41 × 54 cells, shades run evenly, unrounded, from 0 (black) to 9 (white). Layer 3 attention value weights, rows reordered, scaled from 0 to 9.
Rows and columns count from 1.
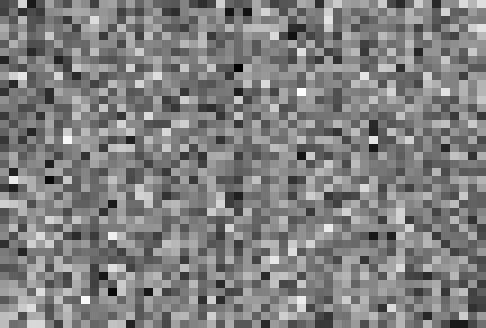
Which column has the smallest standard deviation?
22
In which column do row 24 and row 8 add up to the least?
1
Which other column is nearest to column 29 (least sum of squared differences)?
10
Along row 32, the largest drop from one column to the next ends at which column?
34
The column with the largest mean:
31
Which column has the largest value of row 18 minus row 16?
42
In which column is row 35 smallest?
12
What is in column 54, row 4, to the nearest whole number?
8
